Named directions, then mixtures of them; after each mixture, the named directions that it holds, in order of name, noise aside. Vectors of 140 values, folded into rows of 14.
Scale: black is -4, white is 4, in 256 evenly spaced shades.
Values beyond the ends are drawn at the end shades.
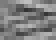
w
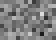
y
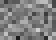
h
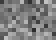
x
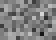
y.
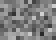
y.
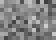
x.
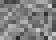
h.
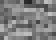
w, x.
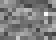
h, w.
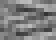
w.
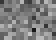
x.
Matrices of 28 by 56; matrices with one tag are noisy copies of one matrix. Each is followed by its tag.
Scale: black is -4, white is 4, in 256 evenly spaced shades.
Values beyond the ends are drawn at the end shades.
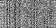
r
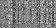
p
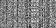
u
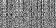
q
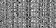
u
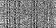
r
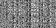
u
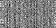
r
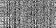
r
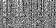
q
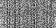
r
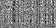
p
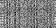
r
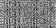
r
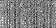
r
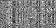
p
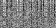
q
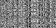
u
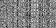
u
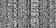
u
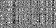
p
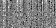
q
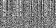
q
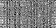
r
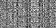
u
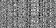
u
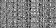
u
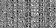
u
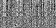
q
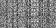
u
